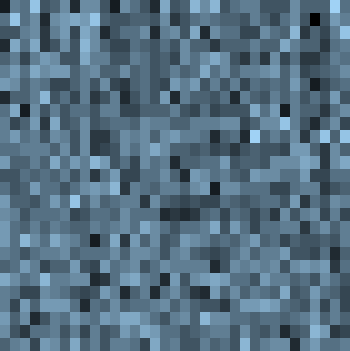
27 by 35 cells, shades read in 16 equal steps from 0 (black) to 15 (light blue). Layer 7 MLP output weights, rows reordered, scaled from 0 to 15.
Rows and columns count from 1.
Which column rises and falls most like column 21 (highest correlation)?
23
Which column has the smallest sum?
33
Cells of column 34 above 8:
12
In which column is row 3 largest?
35
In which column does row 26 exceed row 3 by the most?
16
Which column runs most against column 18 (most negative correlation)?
34
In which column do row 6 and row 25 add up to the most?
21
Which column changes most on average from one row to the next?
29
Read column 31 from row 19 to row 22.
6 6 11 8
